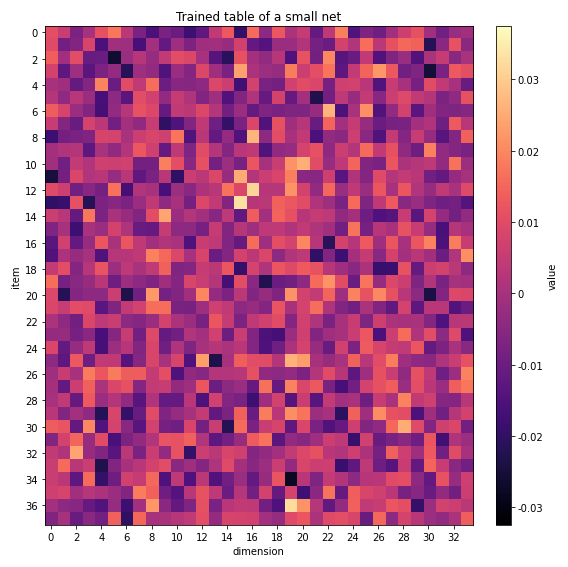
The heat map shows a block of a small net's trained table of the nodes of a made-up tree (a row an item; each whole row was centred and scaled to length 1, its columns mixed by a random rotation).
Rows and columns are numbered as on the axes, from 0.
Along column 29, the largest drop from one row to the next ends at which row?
2
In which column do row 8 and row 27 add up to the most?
33
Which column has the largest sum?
20
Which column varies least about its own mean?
31
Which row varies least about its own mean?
22
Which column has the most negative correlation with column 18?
25
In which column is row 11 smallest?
0
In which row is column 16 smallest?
28
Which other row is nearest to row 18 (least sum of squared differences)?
14
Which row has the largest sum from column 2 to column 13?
26
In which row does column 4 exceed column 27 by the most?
18
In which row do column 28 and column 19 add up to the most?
36
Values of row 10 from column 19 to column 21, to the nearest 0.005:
0.02 0.025 0.01
